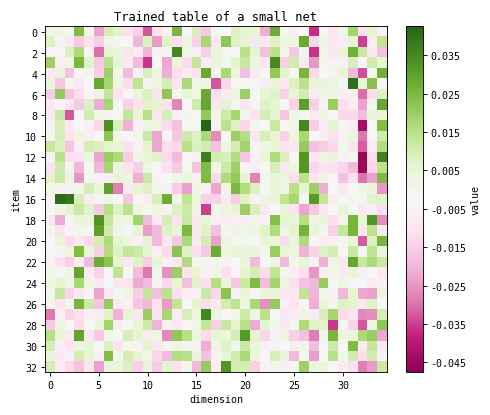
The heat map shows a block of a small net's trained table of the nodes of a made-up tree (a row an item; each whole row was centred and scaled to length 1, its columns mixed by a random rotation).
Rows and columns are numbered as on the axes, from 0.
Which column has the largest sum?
6
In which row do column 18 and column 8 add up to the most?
32
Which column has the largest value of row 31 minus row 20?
13
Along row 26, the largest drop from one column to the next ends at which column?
22
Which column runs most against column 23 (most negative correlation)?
10
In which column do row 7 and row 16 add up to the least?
8
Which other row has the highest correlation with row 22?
5
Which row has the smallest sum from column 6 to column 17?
24
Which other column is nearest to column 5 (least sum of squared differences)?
9
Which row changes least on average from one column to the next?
17
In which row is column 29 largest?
29
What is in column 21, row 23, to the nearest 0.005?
0.01
